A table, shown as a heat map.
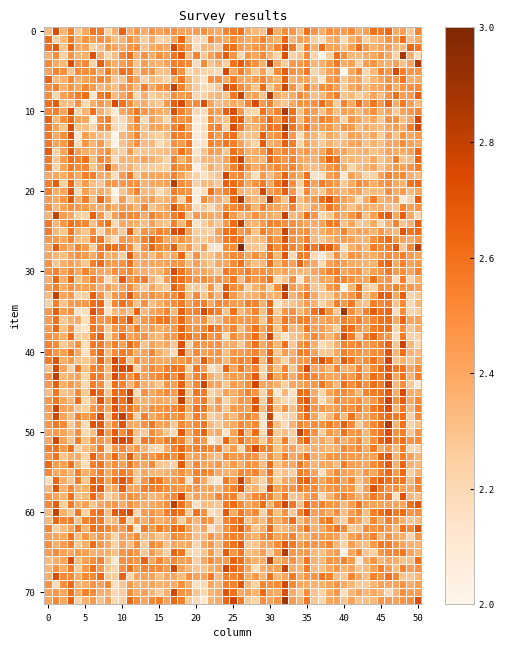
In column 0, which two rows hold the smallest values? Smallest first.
56, 34
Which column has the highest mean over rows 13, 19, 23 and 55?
32
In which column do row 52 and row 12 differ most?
50
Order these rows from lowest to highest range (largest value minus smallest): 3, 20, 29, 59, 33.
29, 33, 59, 20, 3
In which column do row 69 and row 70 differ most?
17
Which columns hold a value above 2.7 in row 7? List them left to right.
17, 24, 32
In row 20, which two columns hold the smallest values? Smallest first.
9, 20
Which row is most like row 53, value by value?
36
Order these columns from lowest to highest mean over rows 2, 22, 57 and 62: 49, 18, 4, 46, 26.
46, 4, 49, 18, 26
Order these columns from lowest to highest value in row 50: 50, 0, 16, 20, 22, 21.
16, 22, 0, 50, 20, 21
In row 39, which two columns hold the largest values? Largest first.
48, 18
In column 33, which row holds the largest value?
21
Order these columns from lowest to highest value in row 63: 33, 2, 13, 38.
13, 2, 38, 33
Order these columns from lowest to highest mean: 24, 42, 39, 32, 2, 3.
2, 42, 39, 24, 3, 32
